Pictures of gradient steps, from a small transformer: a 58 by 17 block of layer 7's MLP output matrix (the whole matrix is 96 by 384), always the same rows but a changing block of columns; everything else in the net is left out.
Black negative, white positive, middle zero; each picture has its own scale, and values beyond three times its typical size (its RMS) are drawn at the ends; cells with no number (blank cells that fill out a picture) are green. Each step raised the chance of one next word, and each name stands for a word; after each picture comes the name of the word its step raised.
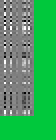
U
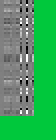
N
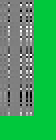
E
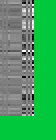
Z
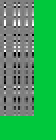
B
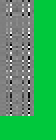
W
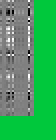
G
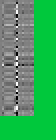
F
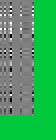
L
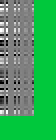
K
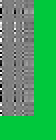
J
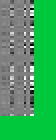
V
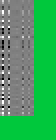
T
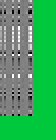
G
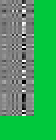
W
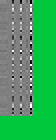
Z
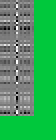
U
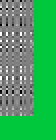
V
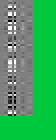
U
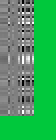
N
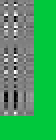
E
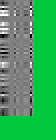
L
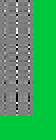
W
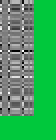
Z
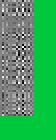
W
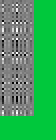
K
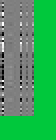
B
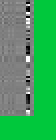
N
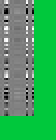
G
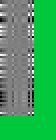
E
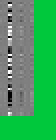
E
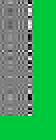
Z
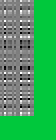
T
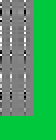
G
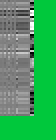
L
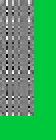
T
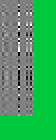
B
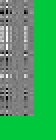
G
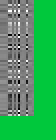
W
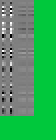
L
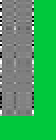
U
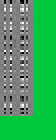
Z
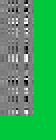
N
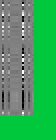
E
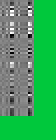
L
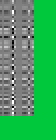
T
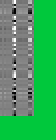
G
